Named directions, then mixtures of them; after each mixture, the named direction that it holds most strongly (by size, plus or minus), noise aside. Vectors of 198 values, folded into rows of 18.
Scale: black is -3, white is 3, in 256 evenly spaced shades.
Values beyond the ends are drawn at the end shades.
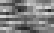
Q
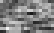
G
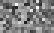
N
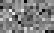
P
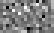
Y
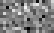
Y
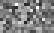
N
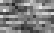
Q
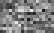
G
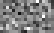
Y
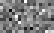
P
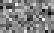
P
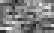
G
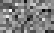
P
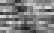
Q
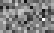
P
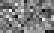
P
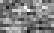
G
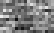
Q
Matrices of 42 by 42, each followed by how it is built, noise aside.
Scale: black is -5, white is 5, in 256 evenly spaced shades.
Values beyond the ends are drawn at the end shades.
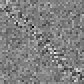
banded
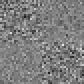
block diagonal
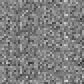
repeating rows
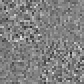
block diagonal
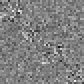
block diagonal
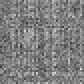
blocks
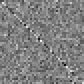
diagonal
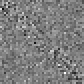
banded
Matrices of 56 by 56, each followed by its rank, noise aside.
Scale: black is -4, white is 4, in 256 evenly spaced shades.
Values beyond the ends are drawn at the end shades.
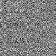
seven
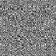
eight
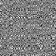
five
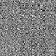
eight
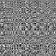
four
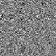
seven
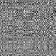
seven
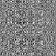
five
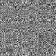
eight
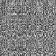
six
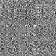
eight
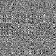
six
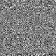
eight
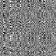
four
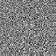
seven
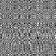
four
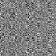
five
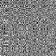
seven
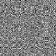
seven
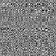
six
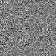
eight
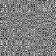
five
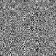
seven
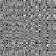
four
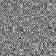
seven
